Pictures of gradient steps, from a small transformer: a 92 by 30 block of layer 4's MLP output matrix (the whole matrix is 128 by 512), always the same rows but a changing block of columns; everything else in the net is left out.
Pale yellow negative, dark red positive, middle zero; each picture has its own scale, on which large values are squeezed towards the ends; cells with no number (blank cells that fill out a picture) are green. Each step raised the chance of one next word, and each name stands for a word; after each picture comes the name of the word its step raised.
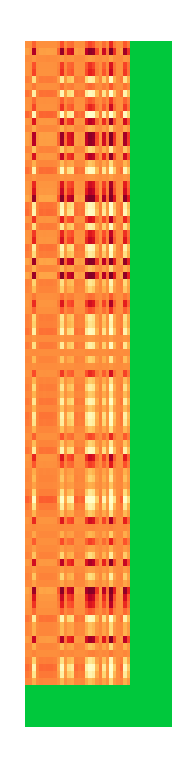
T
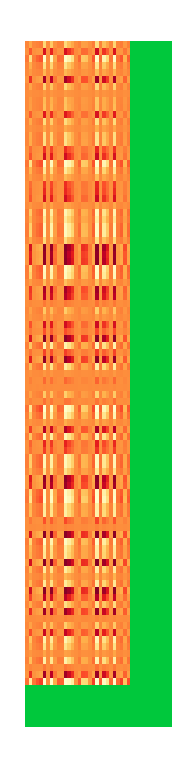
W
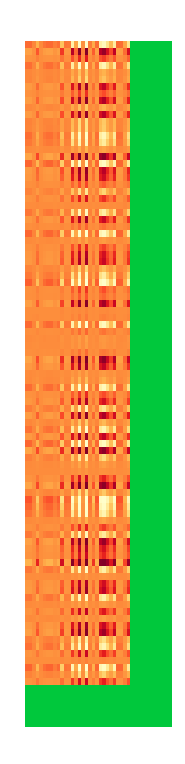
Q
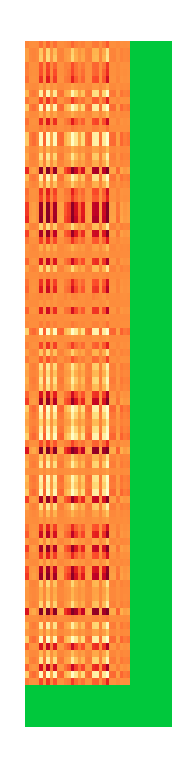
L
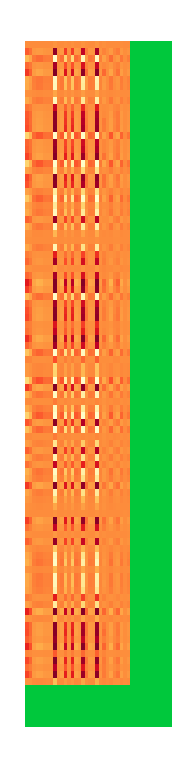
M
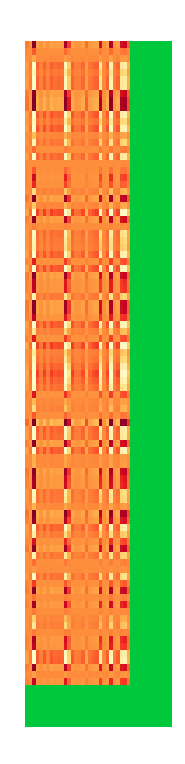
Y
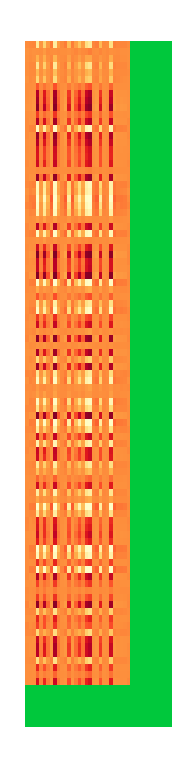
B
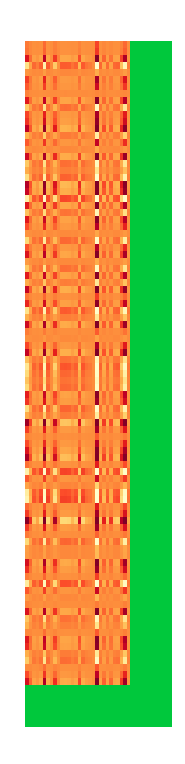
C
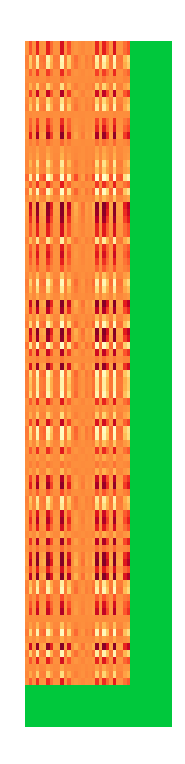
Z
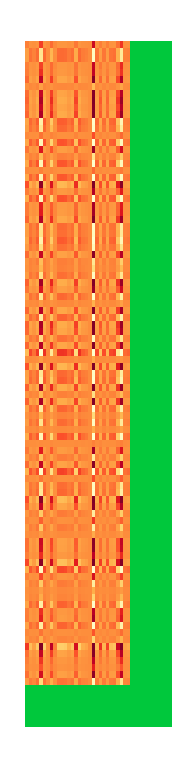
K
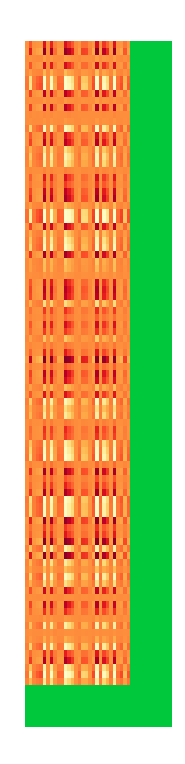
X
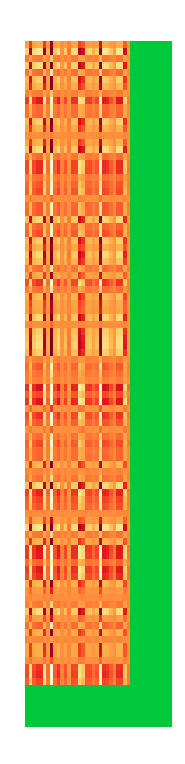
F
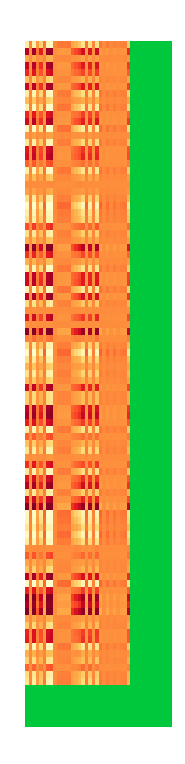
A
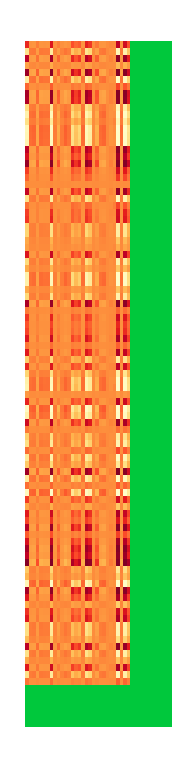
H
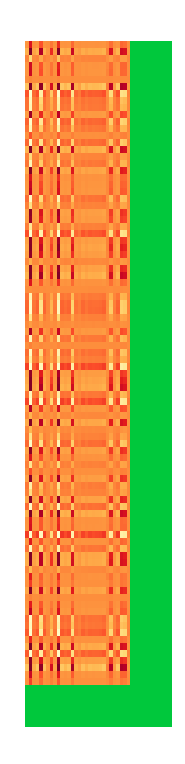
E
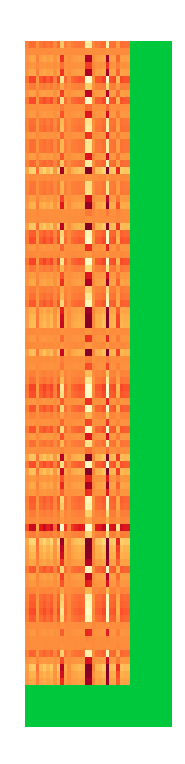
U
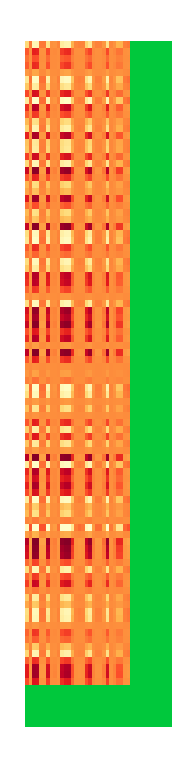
U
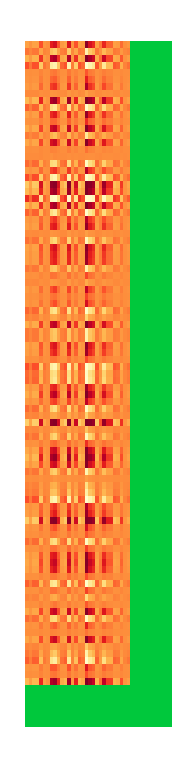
C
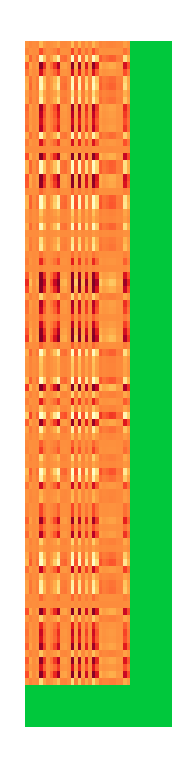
M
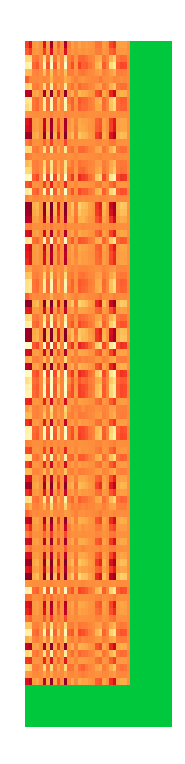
Z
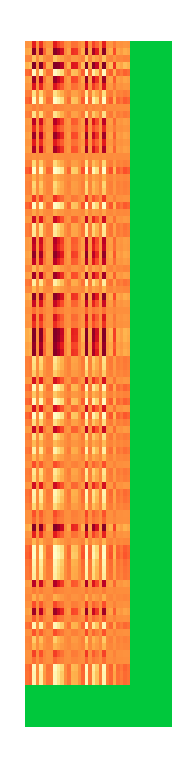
F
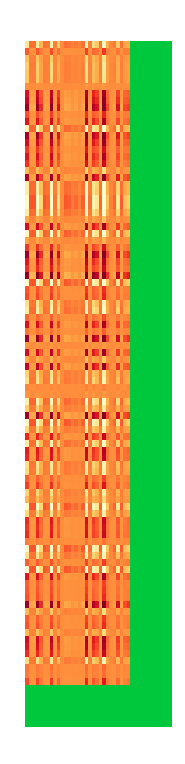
B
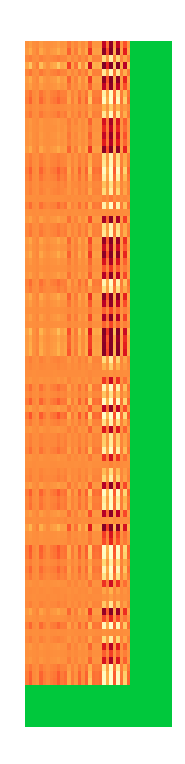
F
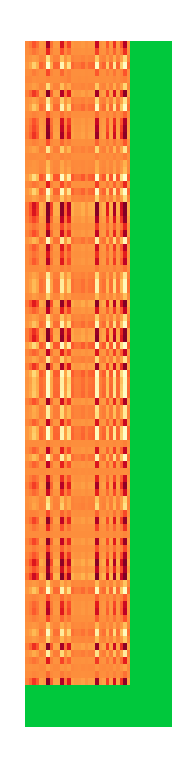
Z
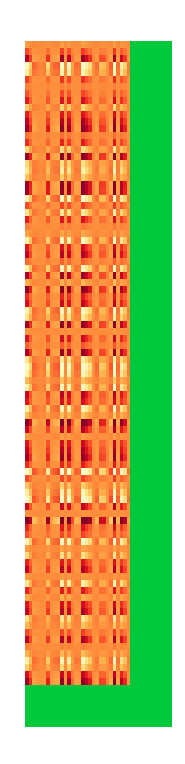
C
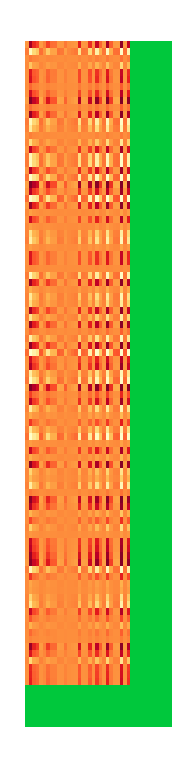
K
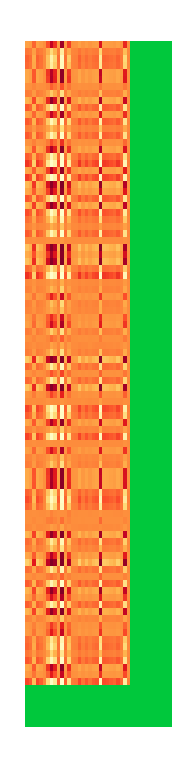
W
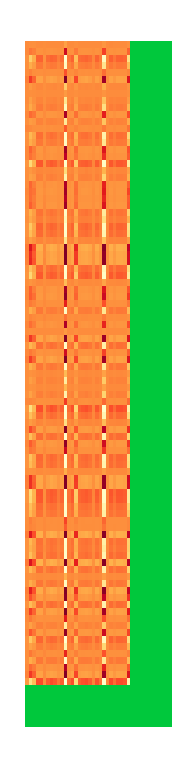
W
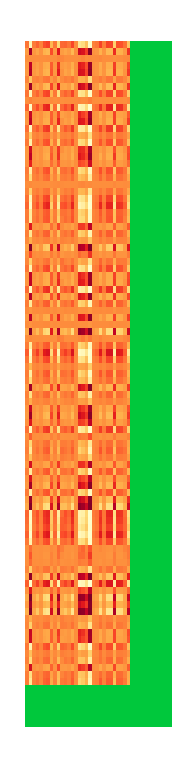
A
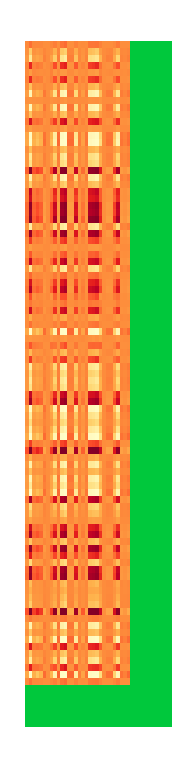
L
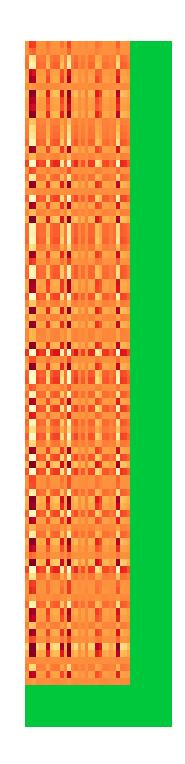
K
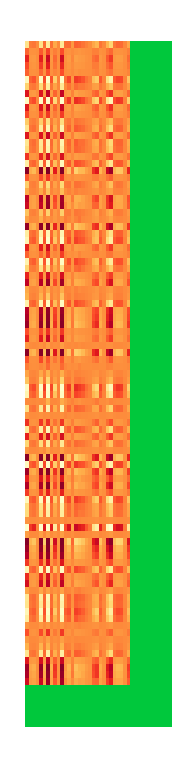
U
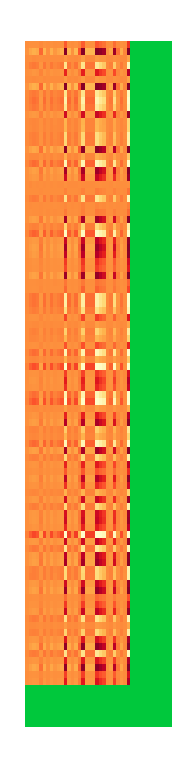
E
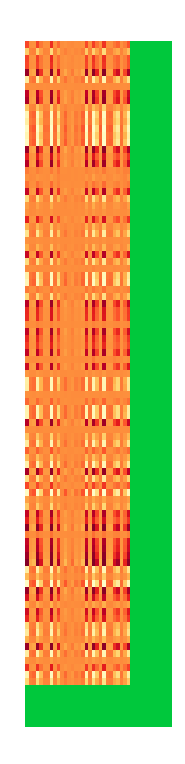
H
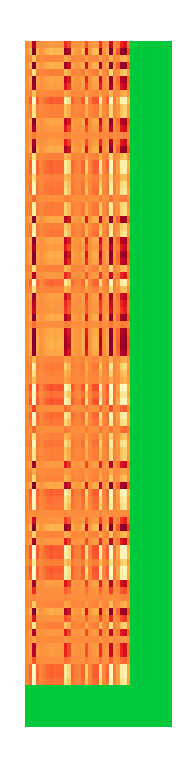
F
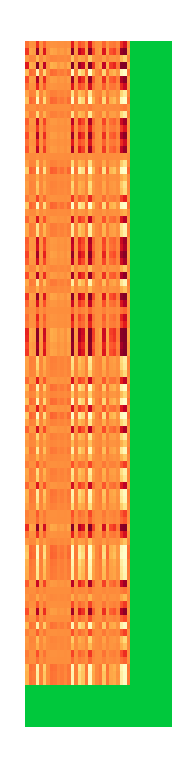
F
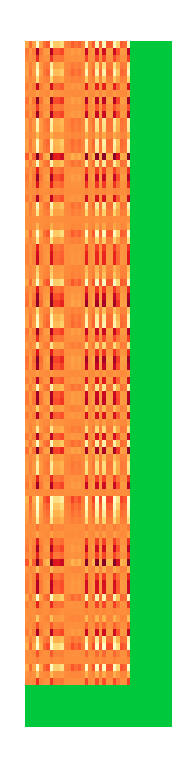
Q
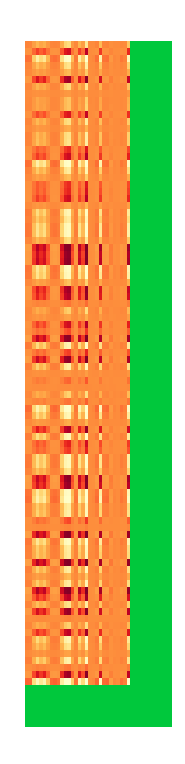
W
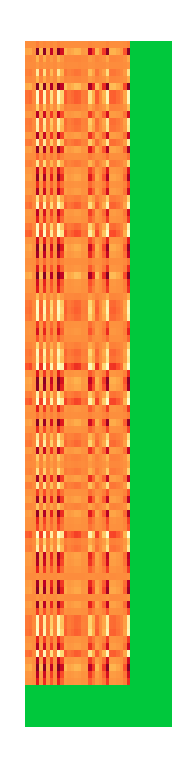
E
